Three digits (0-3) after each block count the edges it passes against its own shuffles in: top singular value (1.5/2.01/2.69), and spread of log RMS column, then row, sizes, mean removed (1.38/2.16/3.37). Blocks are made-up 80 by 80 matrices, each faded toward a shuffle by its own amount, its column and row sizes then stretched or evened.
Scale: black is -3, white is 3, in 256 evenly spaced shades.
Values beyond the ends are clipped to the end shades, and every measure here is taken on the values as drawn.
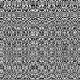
3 0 3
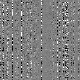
2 3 1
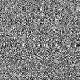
2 0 1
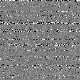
1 0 3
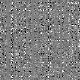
0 3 2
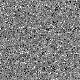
0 0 1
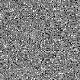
1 0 1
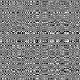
3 1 3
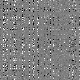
1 3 2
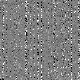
0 3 0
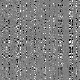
2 3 1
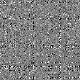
1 2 2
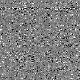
1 1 2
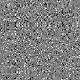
2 1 0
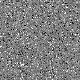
0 1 0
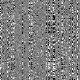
2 3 0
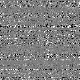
0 1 3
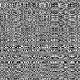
3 0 3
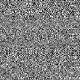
2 0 2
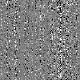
0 3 0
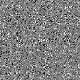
1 1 1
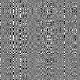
3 3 2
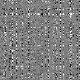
1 3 2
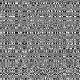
3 0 3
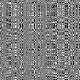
3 3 2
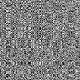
3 2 1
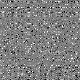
2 0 2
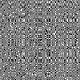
3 2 1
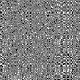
3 2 1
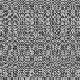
3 0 1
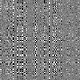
3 3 2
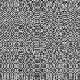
3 0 0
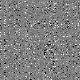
0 2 2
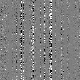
2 3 0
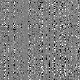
2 3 1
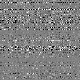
2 1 3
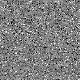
1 0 1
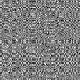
3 0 2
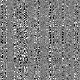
2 3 1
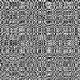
3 2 2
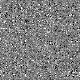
0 1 1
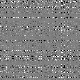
1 2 3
